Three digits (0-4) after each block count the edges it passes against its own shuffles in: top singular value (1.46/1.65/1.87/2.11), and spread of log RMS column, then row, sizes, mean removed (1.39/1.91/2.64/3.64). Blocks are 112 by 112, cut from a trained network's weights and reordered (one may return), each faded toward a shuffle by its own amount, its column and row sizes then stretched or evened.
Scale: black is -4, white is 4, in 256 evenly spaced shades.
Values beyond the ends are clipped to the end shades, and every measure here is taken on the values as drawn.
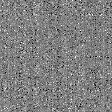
0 1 2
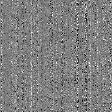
1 4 0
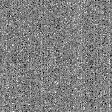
1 1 0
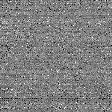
2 1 1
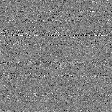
1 0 3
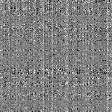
4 1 4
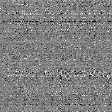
3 2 3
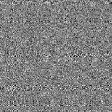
4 1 3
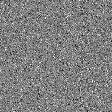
0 1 0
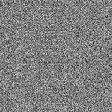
2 0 0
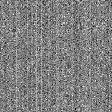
3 0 1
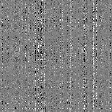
2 4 2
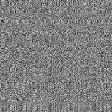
4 1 3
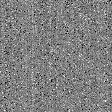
0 1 0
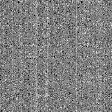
2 1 2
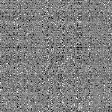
2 3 0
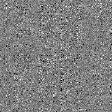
0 3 2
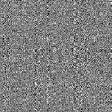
4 3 2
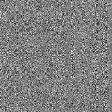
3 3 1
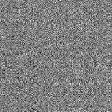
4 2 2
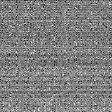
4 3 0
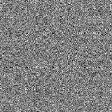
3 2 2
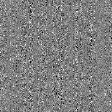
0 4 0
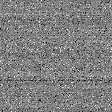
1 0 1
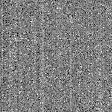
1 0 1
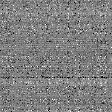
3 2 2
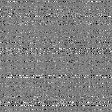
1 0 4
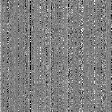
4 4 1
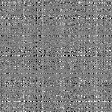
3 2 4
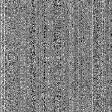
4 3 0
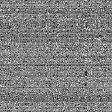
4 2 0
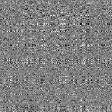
4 2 4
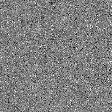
0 2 1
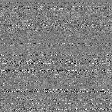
0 0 4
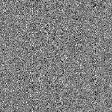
1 3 0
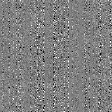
0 4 1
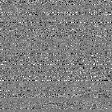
0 1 4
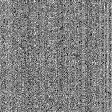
3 0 1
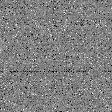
0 0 1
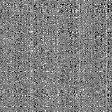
3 2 3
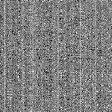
3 1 2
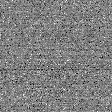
1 0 0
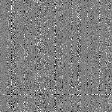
1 4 1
